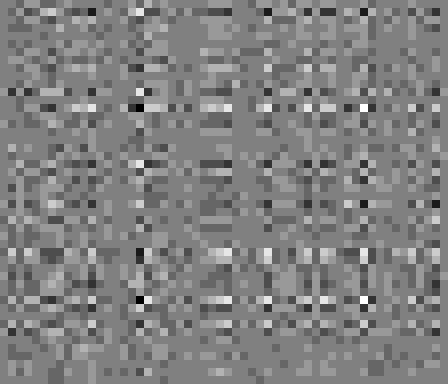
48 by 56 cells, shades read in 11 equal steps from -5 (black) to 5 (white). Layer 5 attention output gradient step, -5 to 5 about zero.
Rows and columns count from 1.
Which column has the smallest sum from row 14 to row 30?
34
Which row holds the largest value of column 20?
14
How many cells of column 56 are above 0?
3
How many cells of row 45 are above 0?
13
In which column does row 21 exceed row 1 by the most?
18
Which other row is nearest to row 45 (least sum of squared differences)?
31
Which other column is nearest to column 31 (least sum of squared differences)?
51
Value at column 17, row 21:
2
